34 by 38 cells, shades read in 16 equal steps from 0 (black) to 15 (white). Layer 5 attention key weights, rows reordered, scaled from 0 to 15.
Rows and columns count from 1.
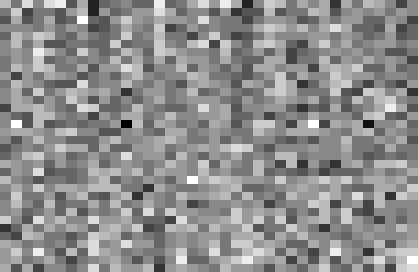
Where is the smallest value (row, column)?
16, 12
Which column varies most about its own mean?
9
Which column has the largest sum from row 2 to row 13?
15
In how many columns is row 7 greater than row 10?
14
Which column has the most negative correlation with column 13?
30
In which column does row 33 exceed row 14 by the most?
38
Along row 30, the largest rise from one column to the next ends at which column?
3
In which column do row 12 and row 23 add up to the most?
18
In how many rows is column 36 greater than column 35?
13
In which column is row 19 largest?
22
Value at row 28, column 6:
11
